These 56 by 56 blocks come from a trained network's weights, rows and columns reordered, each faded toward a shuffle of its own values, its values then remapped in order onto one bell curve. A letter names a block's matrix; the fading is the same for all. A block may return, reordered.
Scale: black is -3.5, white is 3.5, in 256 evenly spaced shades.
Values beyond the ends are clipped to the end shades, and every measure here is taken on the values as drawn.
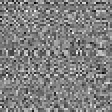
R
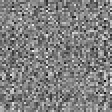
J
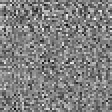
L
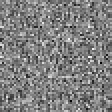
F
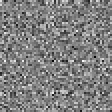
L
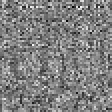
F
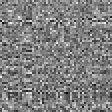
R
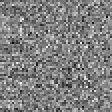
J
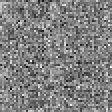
F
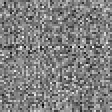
F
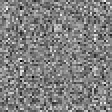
J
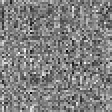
J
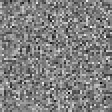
F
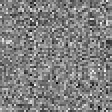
J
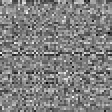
R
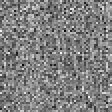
F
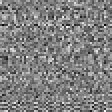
R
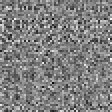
L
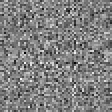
J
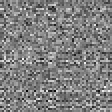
R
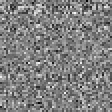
L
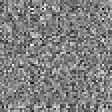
L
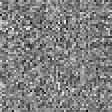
F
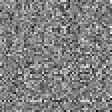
L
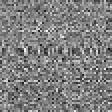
R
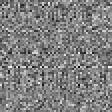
L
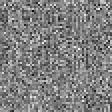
F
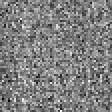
F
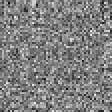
J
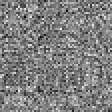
J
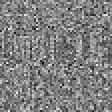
F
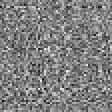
L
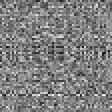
R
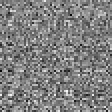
R
